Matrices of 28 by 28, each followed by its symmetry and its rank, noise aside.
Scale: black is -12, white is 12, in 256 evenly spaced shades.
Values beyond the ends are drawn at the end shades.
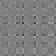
symmetric, rank one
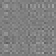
no symmetry, rank two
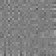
no symmetry, rank three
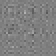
no symmetry, rank three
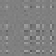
symmetric, rank one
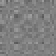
symmetric, rank two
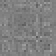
symmetric, rank three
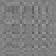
no symmetry, rank two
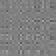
antisymmetric, rank two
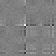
symmetric, rank one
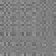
no symmetry, rank two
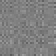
no symmetry, rank two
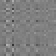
no symmetry, rank one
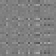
no symmetry, rank one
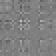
symmetric, rank two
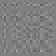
no symmetry, rank two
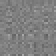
no symmetry, rank three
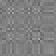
symmetric, rank two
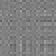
antisymmetric, rank two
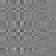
no symmetry, rank one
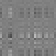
no symmetry, rank one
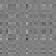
no symmetry, rank one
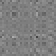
symmetric, rank two
